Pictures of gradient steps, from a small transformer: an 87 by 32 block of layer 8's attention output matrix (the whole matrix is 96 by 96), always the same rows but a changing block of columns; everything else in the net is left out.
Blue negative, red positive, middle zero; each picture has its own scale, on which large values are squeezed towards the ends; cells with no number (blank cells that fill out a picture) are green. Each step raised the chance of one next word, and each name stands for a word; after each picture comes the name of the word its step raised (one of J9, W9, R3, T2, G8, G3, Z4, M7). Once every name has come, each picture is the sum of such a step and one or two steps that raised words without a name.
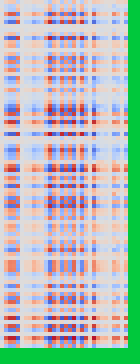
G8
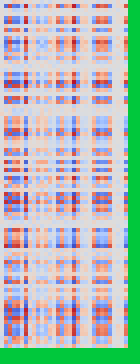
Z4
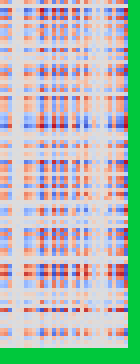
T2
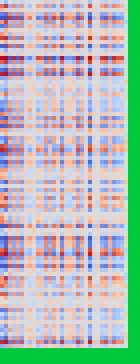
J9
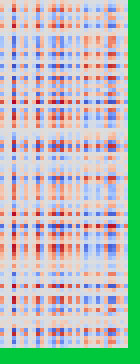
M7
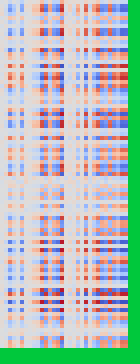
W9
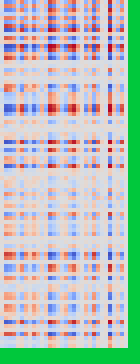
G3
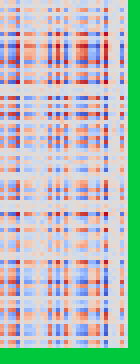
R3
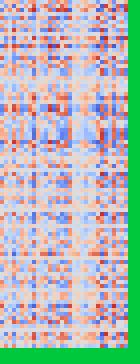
G3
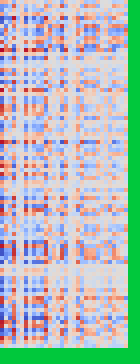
G3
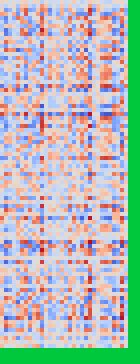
W9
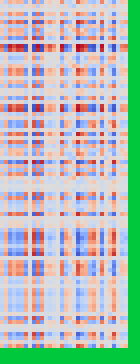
G3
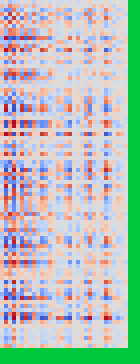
G8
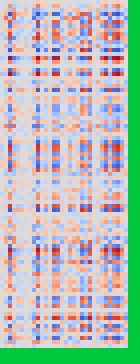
J9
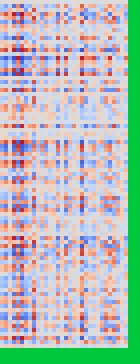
J9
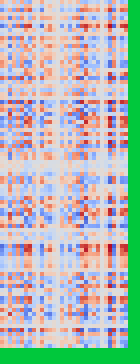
M7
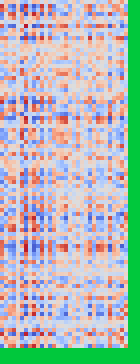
M7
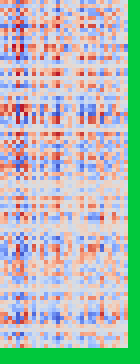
G3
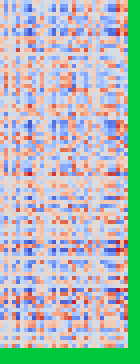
W9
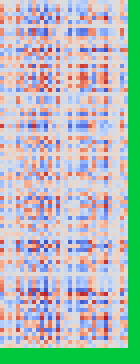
W9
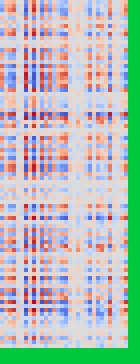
W9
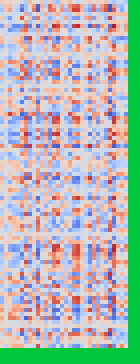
M7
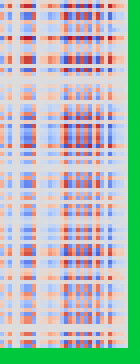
J9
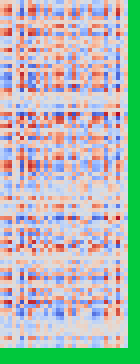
W9
